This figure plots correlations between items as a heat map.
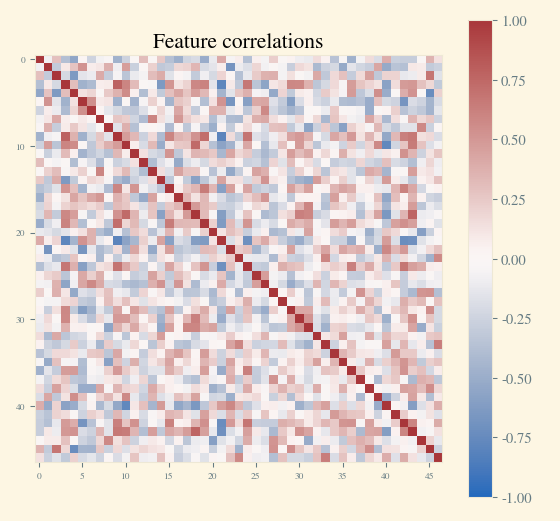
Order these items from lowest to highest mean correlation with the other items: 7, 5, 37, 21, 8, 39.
21, 5, 8, 37, 39, 7
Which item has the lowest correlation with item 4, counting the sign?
45
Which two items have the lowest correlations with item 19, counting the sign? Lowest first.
21, 0
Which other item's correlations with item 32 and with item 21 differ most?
42
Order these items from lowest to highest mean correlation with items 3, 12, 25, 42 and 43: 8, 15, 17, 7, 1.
8, 1, 7, 17, 15
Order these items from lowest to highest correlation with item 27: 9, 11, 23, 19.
23, 11, 19, 9
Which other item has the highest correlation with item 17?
31
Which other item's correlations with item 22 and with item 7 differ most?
13
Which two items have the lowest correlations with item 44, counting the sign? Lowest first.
20, 31
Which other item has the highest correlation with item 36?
24
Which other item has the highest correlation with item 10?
18
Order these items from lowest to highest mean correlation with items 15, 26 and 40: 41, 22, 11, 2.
11, 2, 41, 22
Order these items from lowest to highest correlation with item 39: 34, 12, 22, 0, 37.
22, 37, 12, 0, 34
